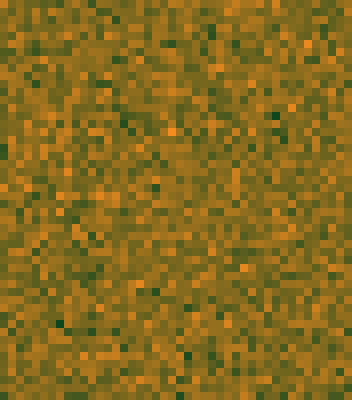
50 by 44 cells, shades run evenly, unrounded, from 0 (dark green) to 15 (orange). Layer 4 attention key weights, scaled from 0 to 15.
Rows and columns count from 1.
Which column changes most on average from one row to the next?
13
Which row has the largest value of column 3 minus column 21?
21
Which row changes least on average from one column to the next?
49
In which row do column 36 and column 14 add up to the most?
5
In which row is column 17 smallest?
17
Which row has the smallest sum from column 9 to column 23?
42
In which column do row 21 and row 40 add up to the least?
12
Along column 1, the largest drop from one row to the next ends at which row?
40
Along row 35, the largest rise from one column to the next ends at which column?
6
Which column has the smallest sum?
1
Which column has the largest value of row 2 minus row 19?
29
